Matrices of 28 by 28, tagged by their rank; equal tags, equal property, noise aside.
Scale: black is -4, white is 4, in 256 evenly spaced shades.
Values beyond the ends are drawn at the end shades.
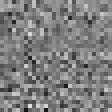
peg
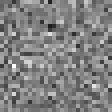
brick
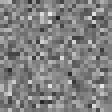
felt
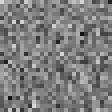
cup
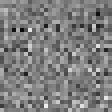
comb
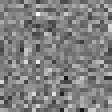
cup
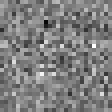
brick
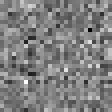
felt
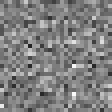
brick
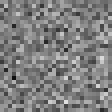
peg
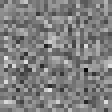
peg
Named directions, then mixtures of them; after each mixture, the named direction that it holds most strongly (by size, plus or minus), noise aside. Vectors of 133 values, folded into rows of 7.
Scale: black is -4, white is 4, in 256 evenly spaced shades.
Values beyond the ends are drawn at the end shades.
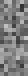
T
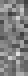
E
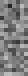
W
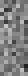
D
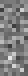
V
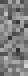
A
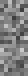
T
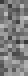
A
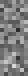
V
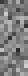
A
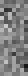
D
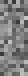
A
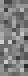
T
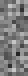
W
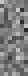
V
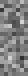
V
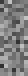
A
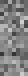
A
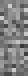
W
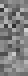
V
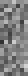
D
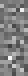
V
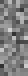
T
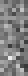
E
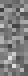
V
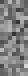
A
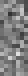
E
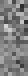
T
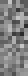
A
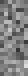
A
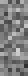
A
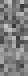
T
